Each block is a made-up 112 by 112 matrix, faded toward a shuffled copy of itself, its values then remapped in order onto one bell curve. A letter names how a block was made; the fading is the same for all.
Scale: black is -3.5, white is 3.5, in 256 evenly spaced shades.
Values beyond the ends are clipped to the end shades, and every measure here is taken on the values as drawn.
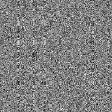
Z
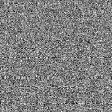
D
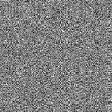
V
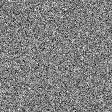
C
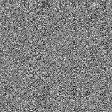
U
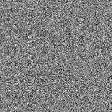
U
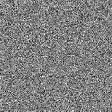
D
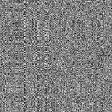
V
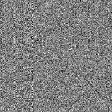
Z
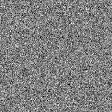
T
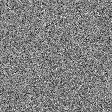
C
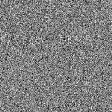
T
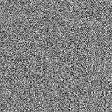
U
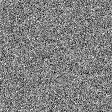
C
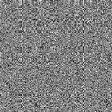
V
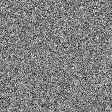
C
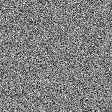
C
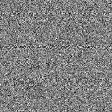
D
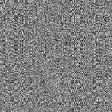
V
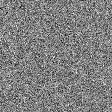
C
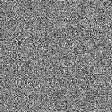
U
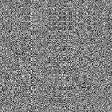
V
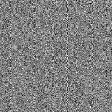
Z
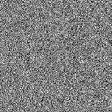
U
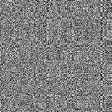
V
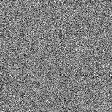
T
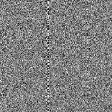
Z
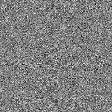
D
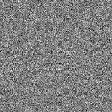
U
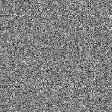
D
